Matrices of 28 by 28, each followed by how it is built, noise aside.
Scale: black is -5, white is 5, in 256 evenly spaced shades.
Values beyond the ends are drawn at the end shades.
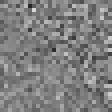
upper triangular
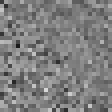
lower triangular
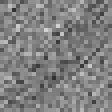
Hankel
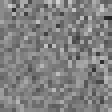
upper triangular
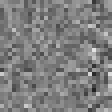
low rank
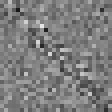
banded
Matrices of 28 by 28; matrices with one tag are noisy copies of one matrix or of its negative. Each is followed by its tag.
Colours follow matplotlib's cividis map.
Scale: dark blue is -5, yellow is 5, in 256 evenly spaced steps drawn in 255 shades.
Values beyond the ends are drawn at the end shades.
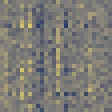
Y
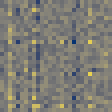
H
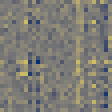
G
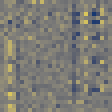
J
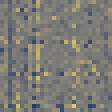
H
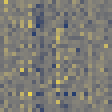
Y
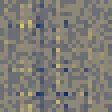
Y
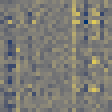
J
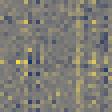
G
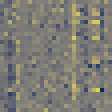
J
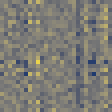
G
